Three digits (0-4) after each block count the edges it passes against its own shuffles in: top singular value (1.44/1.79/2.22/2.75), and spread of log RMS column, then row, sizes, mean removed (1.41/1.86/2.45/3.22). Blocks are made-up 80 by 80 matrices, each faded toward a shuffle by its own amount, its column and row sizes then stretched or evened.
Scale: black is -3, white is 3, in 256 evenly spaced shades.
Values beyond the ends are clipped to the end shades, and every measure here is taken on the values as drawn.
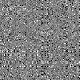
3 2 1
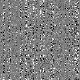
1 4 2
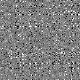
1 3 3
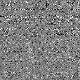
1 1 3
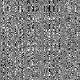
3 4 0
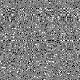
3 0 2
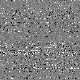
0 1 4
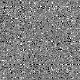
1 2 3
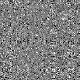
2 2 1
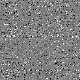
1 1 2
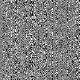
0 4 0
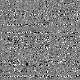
0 2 4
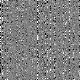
1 4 0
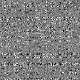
2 1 4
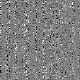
1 4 0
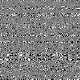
2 1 4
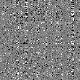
2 3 2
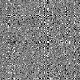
3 3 2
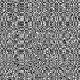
4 0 2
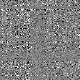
0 3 4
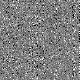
1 3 0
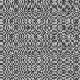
4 2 2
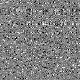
2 0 2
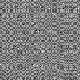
4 1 0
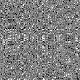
3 2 1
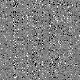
1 3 1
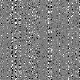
3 4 1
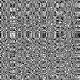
4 3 1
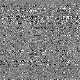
0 1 4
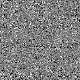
0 1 2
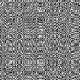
4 3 0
